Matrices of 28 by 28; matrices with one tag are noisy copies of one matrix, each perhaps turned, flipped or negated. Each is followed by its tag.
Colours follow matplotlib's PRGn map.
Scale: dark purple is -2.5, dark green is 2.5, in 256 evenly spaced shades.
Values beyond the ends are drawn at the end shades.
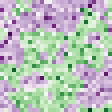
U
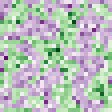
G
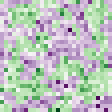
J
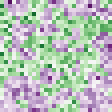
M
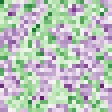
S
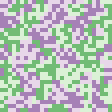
S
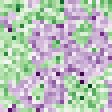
U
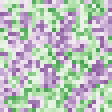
S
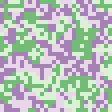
G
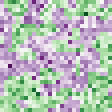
M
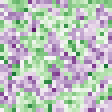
S
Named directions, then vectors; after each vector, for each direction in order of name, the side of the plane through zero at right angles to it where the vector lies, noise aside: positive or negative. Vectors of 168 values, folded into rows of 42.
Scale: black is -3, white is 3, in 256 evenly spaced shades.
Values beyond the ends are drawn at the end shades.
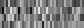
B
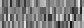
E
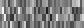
negative, positive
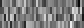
positive, negative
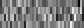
positive, negative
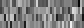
positive, negative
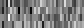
positive, positive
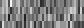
negative, negative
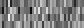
positive, positive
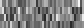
negative, positive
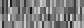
positive, positive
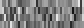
negative, positive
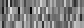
positive, positive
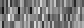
positive, positive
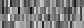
positive, positive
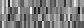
negative, negative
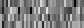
positive, positive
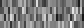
positive, negative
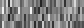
negative, negative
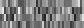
negative, positive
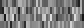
positive, negative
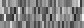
negative, positive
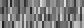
positive, positive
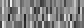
negative, negative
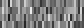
negative, negative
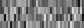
positive, negative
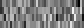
positive, negative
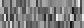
negative, positive
